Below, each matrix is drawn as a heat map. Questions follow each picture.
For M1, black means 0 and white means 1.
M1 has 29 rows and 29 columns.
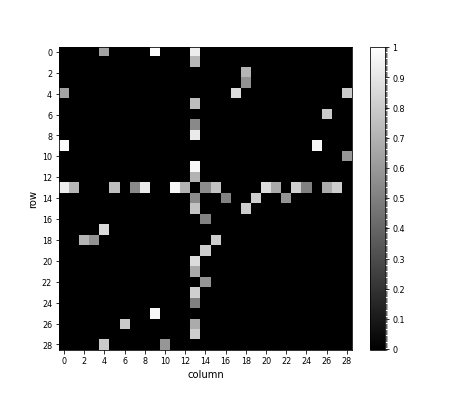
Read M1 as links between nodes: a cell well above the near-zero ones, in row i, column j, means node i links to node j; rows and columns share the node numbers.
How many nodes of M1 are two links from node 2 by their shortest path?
2
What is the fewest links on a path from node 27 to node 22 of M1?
3
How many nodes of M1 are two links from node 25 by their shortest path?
1
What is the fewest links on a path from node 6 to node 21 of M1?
3
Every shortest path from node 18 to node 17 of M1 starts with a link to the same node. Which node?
node 15
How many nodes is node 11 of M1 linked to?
1
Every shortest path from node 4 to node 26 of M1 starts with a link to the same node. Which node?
node 0
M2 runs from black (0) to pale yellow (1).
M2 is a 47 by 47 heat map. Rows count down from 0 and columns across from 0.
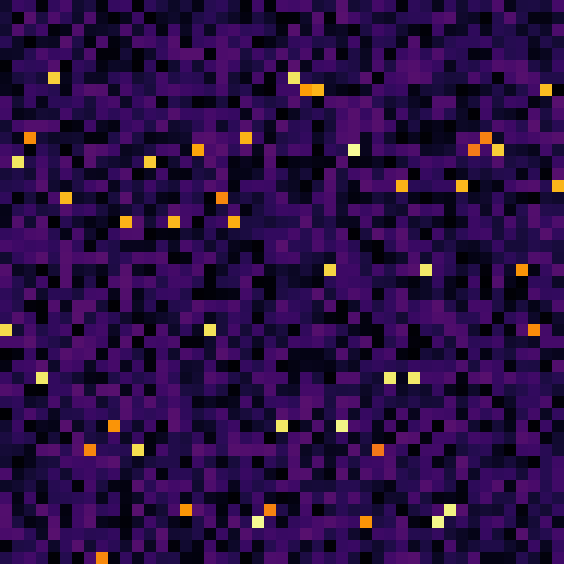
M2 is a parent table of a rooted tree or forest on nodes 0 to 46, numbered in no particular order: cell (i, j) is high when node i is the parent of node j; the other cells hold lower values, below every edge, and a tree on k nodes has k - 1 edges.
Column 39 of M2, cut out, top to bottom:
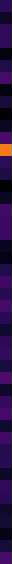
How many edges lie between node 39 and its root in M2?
2
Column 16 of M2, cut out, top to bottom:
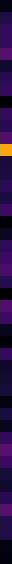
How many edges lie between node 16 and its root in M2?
2
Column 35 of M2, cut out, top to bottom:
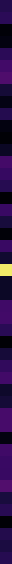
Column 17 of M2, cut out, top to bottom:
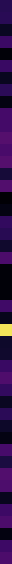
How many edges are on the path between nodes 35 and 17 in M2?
3
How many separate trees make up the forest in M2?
3
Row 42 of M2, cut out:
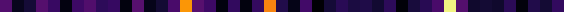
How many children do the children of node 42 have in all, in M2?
9
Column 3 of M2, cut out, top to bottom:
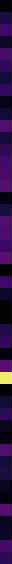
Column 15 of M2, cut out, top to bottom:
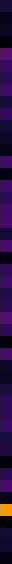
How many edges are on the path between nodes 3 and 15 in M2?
4
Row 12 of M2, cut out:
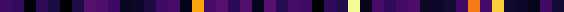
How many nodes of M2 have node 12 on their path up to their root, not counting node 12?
9
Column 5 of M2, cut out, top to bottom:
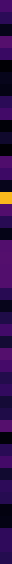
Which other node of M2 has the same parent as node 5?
18
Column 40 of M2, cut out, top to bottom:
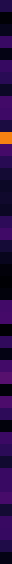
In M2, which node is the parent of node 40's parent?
37
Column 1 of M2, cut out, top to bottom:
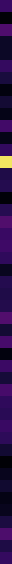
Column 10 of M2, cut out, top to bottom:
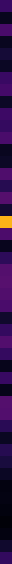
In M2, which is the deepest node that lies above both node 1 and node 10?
13
